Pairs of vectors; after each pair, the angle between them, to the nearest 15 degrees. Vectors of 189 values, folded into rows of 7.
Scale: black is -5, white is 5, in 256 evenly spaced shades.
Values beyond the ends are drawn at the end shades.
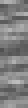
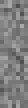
90 degrees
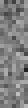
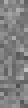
150 degrees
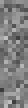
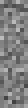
60 degrees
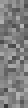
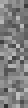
15 degrees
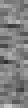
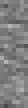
150 degrees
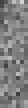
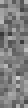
120 degrees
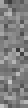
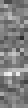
60 degrees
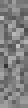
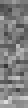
45 degrees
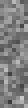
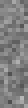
15 degrees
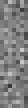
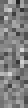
30 degrees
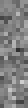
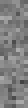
165 degrees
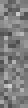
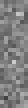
60 degrees
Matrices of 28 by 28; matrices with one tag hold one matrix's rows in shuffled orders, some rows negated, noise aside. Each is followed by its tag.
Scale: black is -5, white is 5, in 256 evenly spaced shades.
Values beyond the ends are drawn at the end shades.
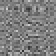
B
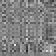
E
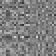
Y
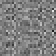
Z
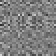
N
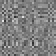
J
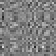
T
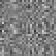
T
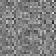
Z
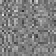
J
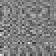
N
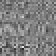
Y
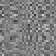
T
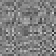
Z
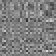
E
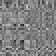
Y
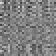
N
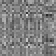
E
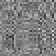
Z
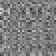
N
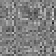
Z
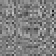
Z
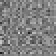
N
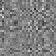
T
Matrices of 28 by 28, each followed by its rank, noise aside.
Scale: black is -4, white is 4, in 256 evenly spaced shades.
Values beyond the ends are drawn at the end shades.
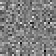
five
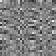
two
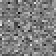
five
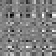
two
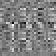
three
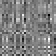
two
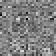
four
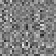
four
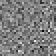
five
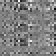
two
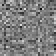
five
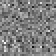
five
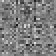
five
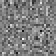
five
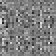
four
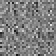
five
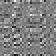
two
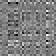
two
